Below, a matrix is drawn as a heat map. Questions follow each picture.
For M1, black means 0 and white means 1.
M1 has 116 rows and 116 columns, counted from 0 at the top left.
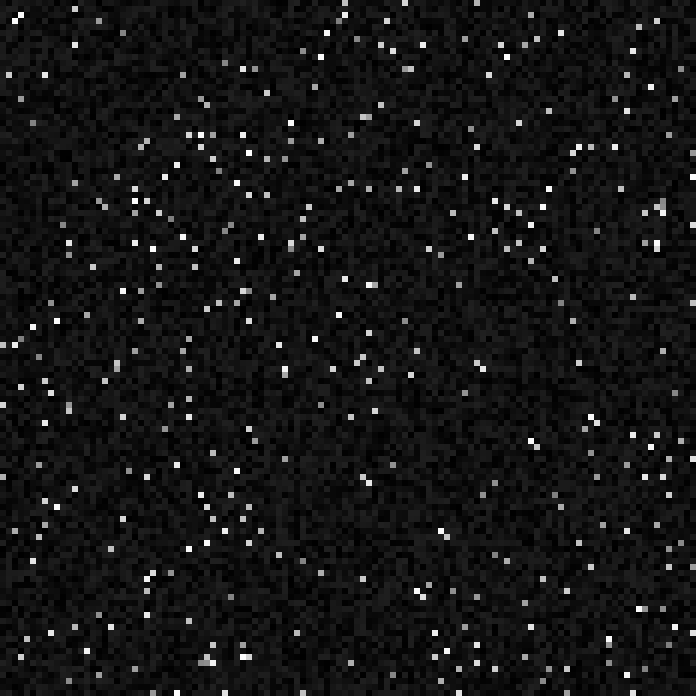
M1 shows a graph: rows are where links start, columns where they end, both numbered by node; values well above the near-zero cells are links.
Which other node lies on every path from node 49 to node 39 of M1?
node 105
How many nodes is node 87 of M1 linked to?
3
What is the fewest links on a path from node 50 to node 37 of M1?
2
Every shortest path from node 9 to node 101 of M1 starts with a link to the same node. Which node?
node 84
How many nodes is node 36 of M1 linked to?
2
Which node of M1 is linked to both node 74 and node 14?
node 108
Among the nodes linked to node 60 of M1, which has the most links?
node 79
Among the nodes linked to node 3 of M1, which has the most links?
node 109
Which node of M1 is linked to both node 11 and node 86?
node 40
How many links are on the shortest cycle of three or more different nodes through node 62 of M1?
8
